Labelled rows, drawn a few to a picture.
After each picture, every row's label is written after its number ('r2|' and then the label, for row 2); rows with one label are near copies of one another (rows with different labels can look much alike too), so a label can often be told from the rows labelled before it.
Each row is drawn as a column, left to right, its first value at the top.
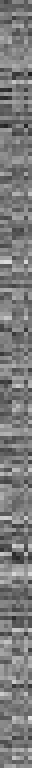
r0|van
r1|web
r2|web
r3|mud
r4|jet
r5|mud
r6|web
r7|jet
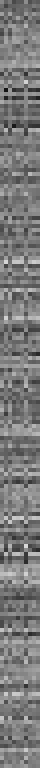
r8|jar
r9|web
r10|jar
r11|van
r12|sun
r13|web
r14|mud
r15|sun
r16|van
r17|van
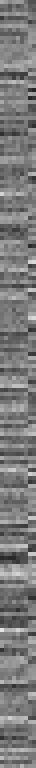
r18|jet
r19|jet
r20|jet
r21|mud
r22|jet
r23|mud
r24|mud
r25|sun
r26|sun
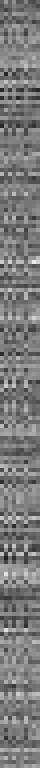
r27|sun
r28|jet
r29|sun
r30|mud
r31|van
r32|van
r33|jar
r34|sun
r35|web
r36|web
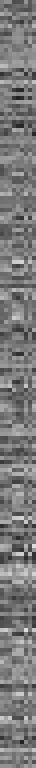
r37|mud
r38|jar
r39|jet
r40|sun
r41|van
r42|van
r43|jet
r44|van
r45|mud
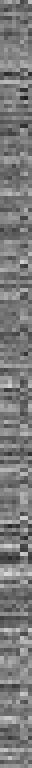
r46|mud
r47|jet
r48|jet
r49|mud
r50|jet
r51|van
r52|van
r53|jet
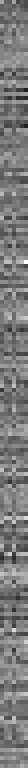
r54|jet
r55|van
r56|sun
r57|jet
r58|sun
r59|web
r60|web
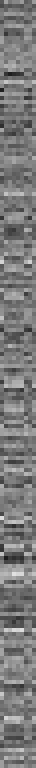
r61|web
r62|jet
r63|jar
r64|jar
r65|jet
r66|jet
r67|sun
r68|van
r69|jet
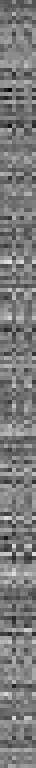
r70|van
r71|van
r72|web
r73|mud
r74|sun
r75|web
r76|jar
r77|mud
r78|sun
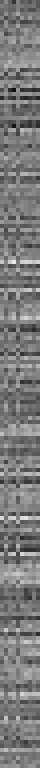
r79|sun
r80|jar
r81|van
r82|web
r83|mud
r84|van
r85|sun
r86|sun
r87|van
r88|sun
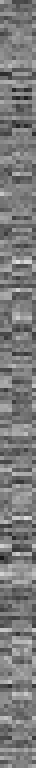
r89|jet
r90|jar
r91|mud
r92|van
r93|sun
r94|sun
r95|van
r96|web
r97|mud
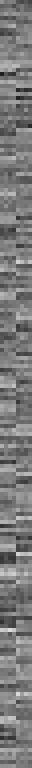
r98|jar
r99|jar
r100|jar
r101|jar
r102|van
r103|sun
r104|van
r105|van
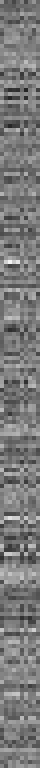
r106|jet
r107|van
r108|web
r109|van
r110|web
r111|mud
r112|van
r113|mud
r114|jar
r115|sun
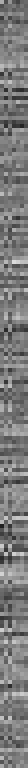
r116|jet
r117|sun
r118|mud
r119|van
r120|web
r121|van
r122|sun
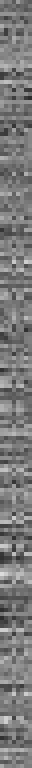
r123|mud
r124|jar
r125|jet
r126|van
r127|jet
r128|jar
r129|van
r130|van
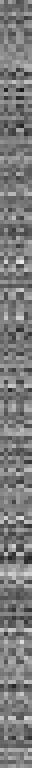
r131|jet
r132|web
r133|jet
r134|mud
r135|sun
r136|web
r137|jar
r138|jet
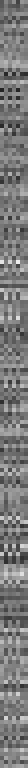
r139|web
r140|mud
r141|web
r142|jar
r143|web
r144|mud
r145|mud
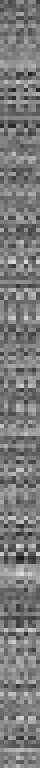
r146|van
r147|mud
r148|web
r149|web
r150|mud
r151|jet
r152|web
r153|jar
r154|jar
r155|web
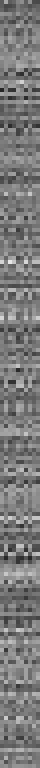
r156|web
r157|jet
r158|web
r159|web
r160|jar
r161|jet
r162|sun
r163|jet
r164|web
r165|sun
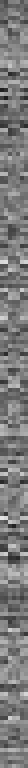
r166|sun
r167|sun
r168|jar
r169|mud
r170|jet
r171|sun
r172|van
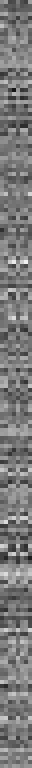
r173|mud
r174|jet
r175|sun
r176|web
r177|jar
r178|van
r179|web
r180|jet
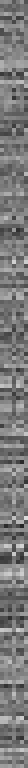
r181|jar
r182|mud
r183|mud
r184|van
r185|jar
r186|mud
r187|sun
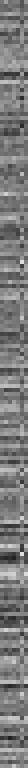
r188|mud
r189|jet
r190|mud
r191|mud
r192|jar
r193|sun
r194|mud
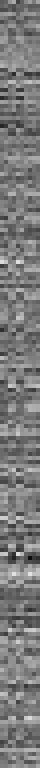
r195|van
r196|van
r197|jet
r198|jet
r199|sun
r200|web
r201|jar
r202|jet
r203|jet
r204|mud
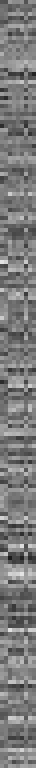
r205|sun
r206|van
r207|jet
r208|mud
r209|jar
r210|mud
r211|sun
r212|mud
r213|jar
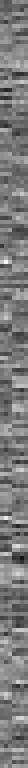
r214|van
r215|web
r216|van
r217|mud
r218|mud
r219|jet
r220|jar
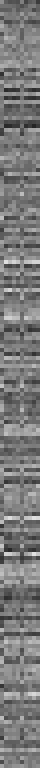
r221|mud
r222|sun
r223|sun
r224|web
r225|sun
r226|jet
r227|sun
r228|van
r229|van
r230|sun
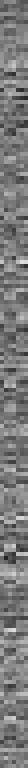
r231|van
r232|jet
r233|jar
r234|jar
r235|web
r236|web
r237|van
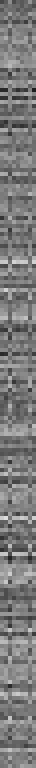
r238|van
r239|sun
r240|mud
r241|sun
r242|van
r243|web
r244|web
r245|jet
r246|web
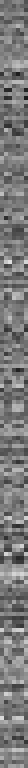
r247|jet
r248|van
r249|web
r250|mud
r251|jar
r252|mud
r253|van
